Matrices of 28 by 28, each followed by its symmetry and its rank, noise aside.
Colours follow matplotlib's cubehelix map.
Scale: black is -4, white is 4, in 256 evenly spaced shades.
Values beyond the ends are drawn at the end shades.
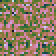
no symmetry, rank four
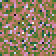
symmetric, rank six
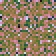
no symmetry, rank four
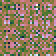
no symmetry, rank three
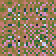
symmetric, rank three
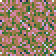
symmetric, rank four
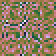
no symmetry, rank four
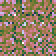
symmetric, rank six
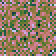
symmetric, rank four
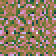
antisymmetric, rank four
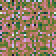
antisymmetric, rank four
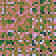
symmetric, rank four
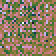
no symmetry, rank six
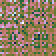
symmetric, rank four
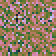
antisymmetric, rank six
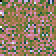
no symmetry, rank six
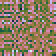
no symmetry, rank three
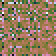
no symmetry, rank four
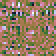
no symmetry, rank four
